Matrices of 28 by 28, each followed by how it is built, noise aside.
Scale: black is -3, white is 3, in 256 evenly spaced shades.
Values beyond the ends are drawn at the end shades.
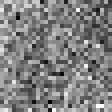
smooth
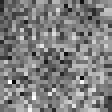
smooth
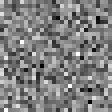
noise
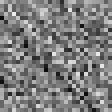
Toeplitz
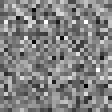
repeating columns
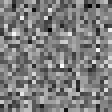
repeating columns
